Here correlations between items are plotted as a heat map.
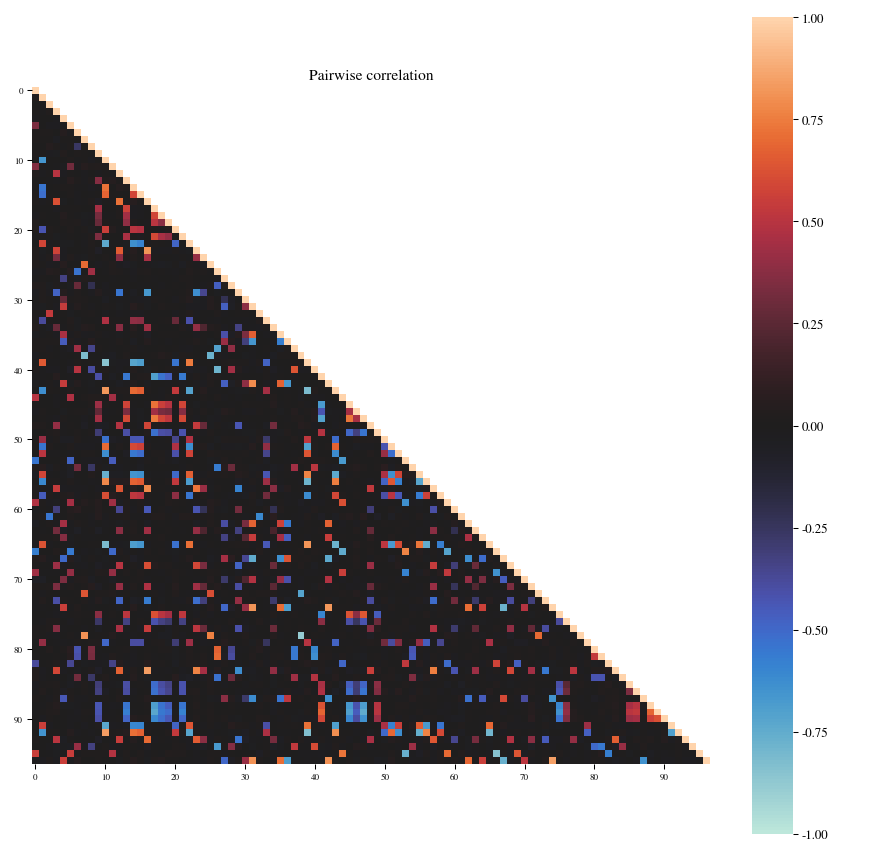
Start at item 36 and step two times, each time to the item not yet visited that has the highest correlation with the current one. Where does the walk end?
87
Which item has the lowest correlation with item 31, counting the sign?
67
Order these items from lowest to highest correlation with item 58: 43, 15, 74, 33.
74, 33, 15, 43
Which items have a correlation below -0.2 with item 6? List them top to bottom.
8, 26, 80, 81
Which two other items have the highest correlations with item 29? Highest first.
73, 60
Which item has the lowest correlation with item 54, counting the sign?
26
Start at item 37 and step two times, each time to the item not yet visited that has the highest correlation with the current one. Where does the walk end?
94
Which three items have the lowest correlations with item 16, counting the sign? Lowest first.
29, 73, 60
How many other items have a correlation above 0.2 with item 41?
7
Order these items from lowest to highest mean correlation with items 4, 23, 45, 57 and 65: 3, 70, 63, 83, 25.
25, 70, 63, 3, 83
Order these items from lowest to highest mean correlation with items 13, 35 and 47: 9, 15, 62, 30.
15, 30, 62, 9
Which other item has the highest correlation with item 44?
95
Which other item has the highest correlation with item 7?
78
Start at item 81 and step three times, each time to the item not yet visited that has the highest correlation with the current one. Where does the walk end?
8
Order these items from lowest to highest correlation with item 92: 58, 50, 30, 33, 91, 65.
65, 91, 50, 30, 33, 58
